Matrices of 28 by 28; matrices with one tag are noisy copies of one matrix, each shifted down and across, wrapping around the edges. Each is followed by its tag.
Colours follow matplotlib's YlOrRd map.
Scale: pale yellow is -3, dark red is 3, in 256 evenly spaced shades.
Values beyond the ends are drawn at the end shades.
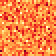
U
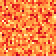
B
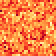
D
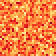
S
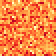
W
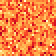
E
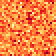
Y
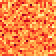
W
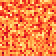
S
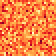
Y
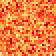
E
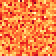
U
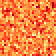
B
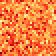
D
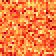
W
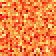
U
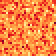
S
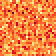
U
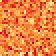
S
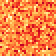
B
